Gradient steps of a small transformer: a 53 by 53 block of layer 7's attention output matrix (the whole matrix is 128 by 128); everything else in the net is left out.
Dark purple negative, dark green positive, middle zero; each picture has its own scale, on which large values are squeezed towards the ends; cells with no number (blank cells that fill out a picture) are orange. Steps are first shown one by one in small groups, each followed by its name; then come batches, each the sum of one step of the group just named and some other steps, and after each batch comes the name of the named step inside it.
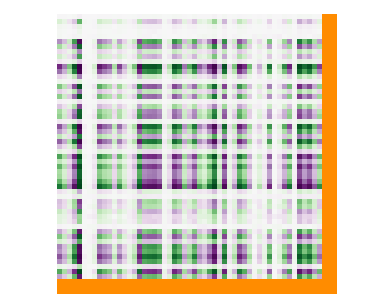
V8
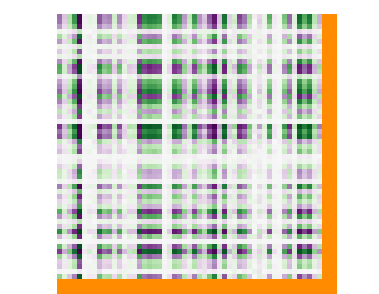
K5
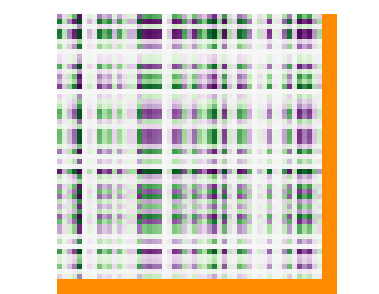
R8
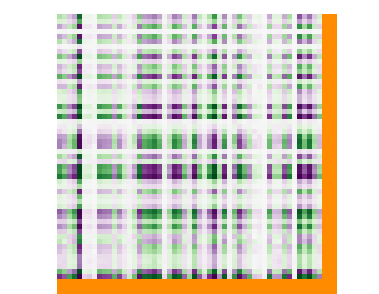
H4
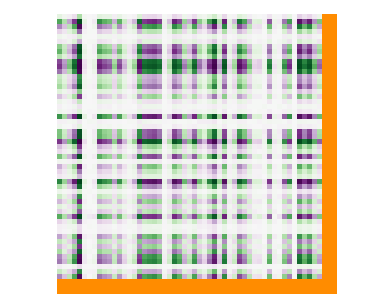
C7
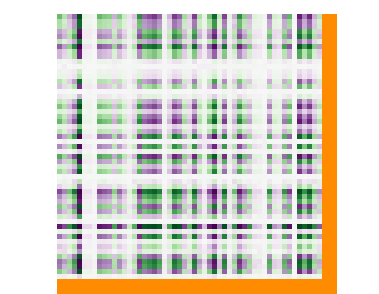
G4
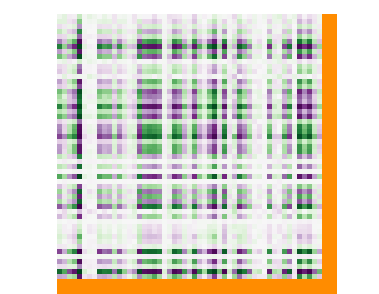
H4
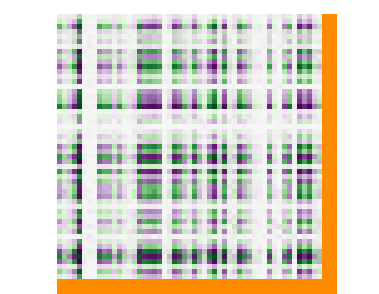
G4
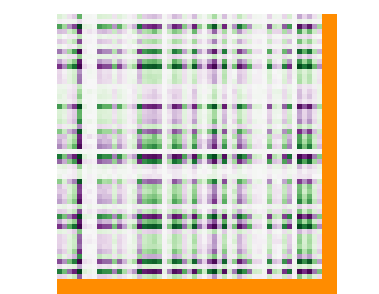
G4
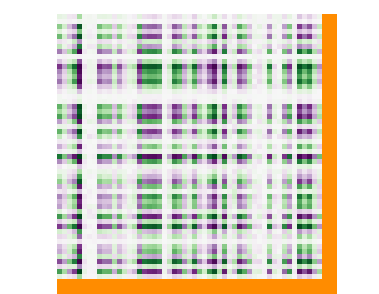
G4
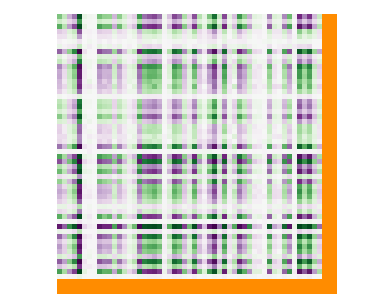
G4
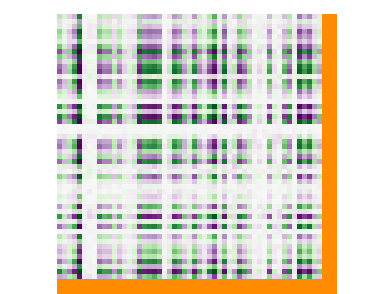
H4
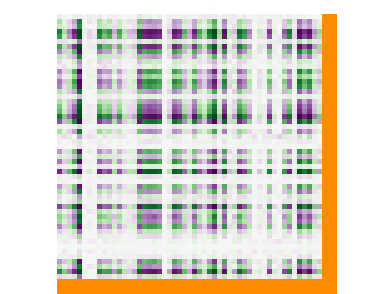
R8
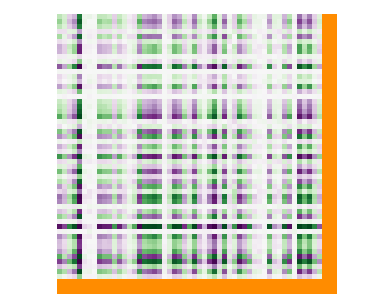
G4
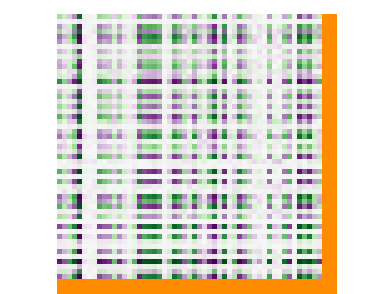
G4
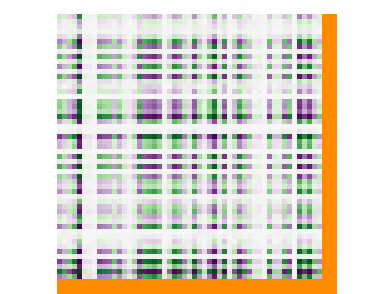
H4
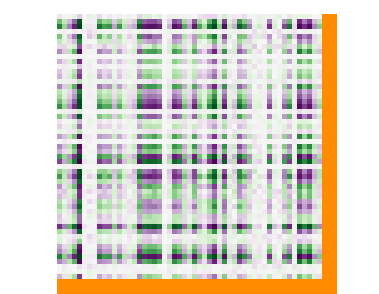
G4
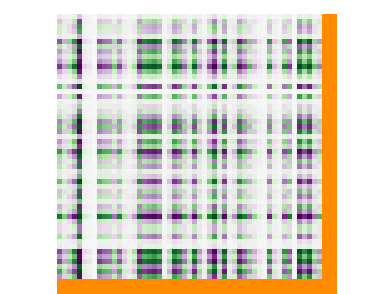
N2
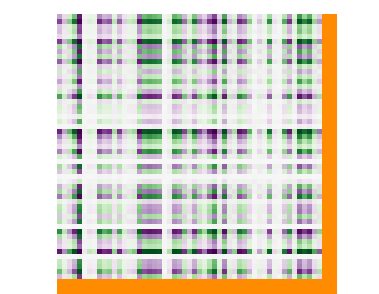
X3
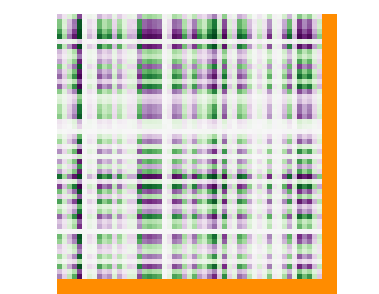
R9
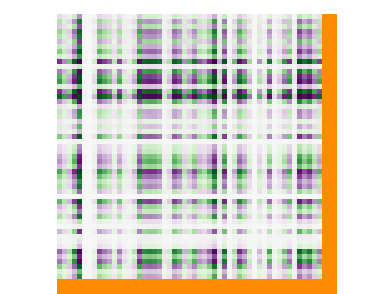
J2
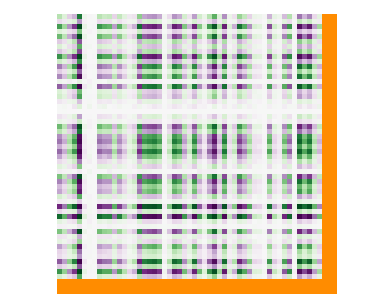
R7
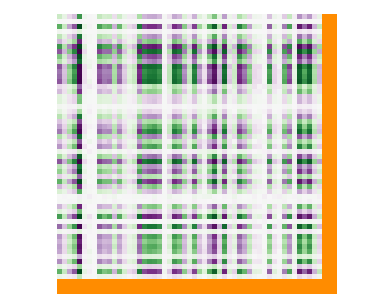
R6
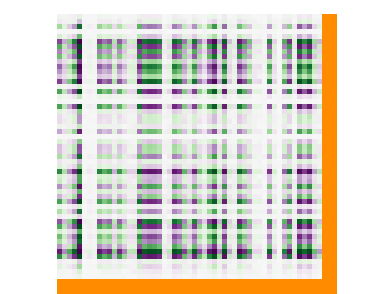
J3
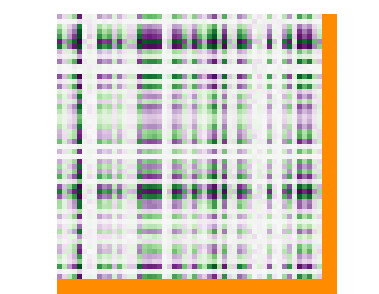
R9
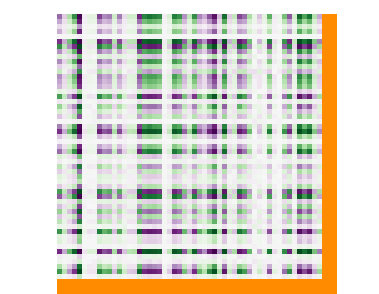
X3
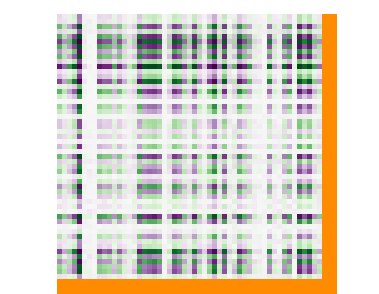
J3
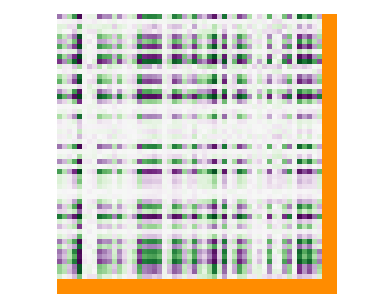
J2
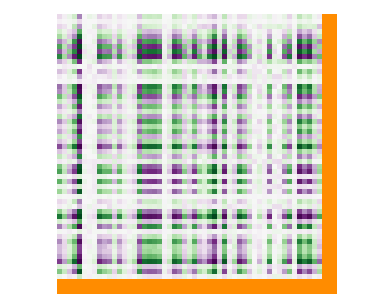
R6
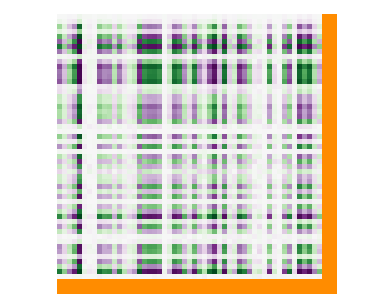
R6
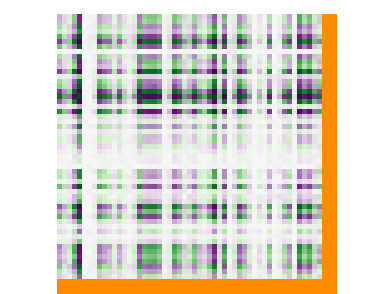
J2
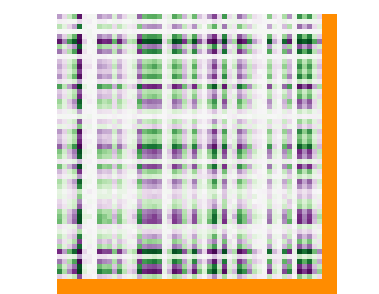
N2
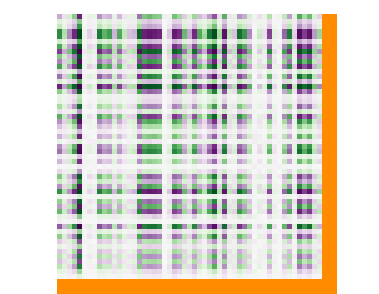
R9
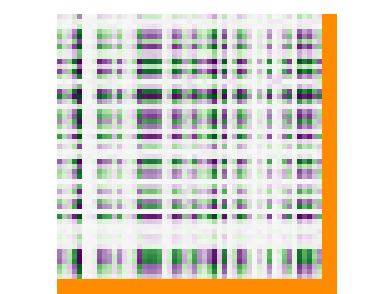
J2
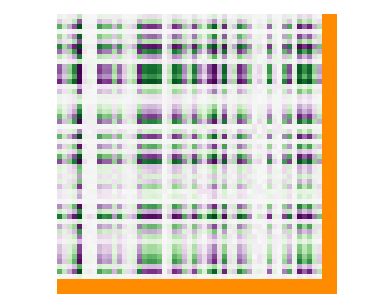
R6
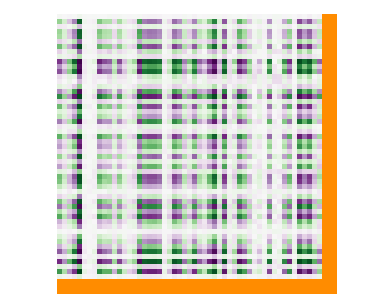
J2
